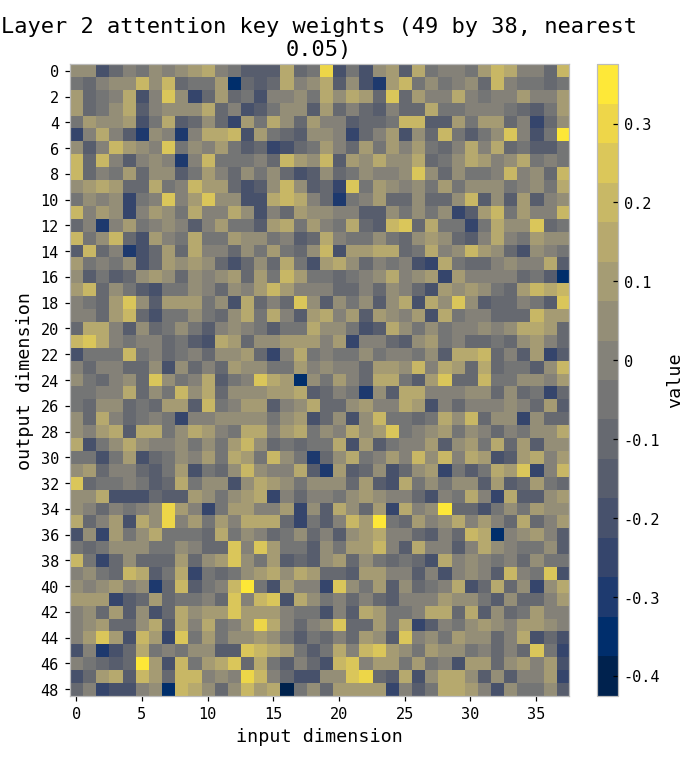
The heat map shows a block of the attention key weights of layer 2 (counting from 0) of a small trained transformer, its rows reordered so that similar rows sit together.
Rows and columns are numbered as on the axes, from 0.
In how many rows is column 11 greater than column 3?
19
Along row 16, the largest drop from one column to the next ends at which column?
28
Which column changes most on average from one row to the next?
15
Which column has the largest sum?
13
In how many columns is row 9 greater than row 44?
17
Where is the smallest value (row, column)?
48, 16
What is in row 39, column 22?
0.1
